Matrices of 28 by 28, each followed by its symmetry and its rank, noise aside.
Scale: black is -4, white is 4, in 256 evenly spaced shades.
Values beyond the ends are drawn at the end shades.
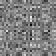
no symmetry, rank three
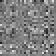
no symmetry, rank three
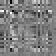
antisymmetric, rank two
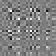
symmetric, rank two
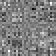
no symmetry, rank four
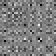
symmetric, rank three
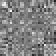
symmetric, rank three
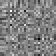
symmetric, rank three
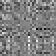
antisymmetric, rank four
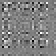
antisymmetric, rank two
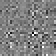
no symmetry, rank four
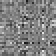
antisymmetric, rank four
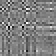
antisymmetric, rank two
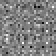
antisymmetric, rank four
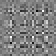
antisymmetric, rank two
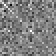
symmetric, rank four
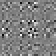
antisymmetric, rank two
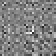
symmetric, rank four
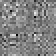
symmetric, rank four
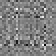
no symmetry, rank three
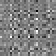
antisymmetric, rank two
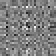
antisymmetric, rank two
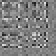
symmetric, rank two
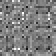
symmetric, rank three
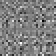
antisymmetric, rank four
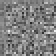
no symmetry, rank four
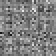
antisymmetric, rank four
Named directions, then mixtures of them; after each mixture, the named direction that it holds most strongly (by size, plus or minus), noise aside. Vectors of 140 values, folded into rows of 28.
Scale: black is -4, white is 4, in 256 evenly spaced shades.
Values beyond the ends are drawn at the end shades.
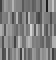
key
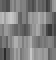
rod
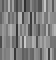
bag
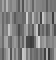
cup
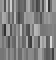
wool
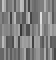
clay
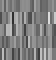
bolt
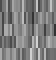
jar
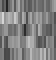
rod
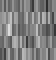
cup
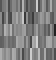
jar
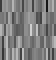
key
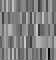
cup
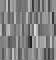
wool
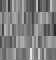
jar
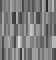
key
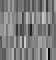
bag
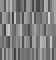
wool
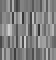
bag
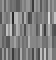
bolt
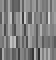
bolt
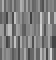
bolt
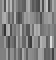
wool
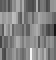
rod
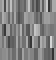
wool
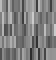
jar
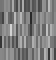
bag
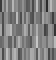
jar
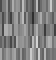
jar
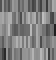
rod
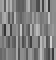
wool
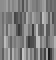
cup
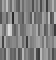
bolt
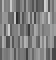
wool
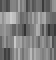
rod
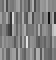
bolt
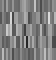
bolt
